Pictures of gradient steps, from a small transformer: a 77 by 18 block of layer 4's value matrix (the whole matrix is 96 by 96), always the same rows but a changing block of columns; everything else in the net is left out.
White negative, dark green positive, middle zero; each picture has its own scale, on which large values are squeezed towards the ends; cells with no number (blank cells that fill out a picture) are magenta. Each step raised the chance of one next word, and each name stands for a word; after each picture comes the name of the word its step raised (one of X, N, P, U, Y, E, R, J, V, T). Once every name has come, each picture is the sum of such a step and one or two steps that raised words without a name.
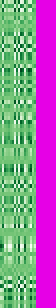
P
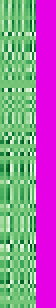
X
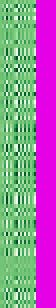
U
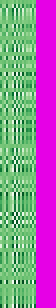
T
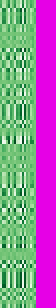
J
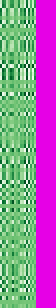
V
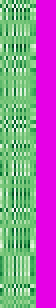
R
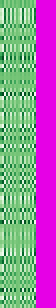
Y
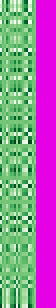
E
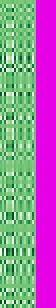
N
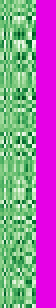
X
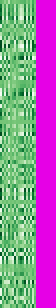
Y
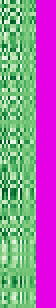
E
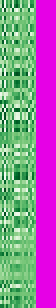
T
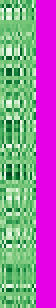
U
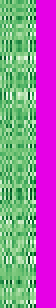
N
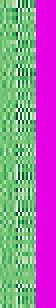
T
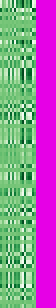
J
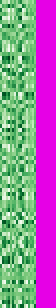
T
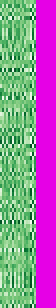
J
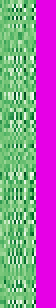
N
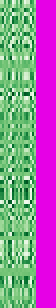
V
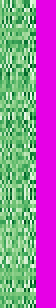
V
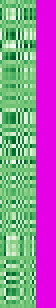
Y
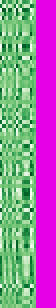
R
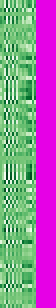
X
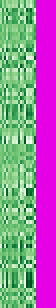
J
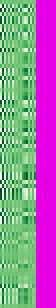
E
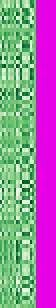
V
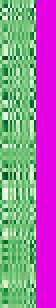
U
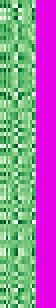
Y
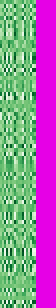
N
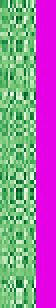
V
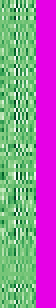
U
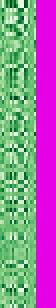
V
